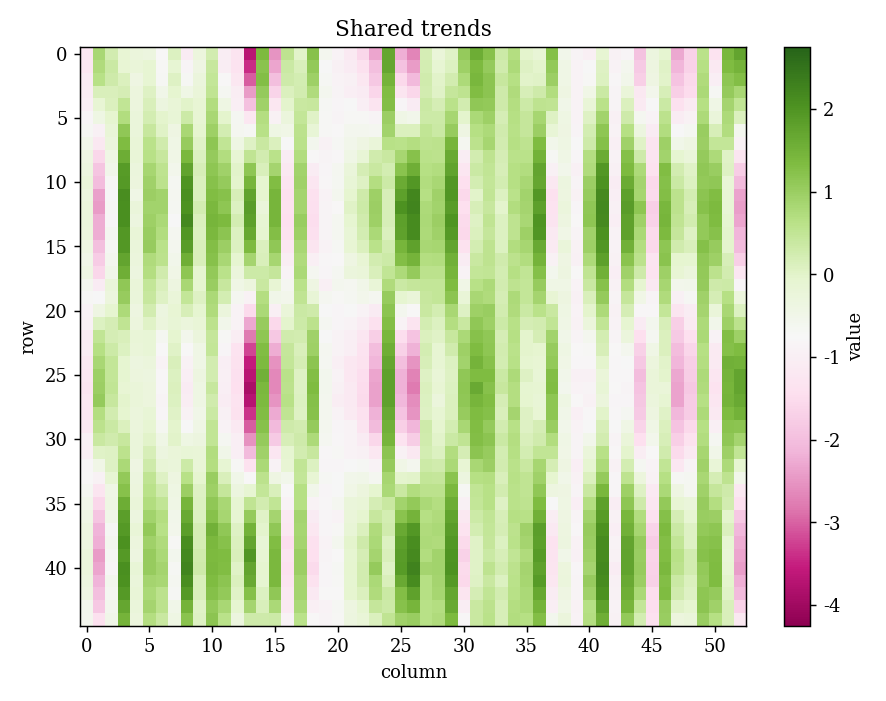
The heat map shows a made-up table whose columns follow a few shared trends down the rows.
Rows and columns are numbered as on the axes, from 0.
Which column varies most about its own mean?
13
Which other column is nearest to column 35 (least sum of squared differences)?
28
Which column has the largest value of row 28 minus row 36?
52
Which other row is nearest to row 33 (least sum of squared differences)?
6
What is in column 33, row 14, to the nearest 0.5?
0
